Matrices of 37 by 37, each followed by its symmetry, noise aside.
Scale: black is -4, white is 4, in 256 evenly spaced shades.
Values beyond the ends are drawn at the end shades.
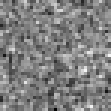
antisymmetric.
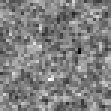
antisymmetric.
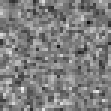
antisymmetric.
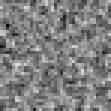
antisymmetric.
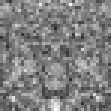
mirrored left to right.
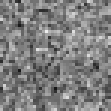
antisymmetric.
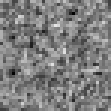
symmetric.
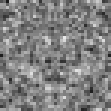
mirrored left to right.
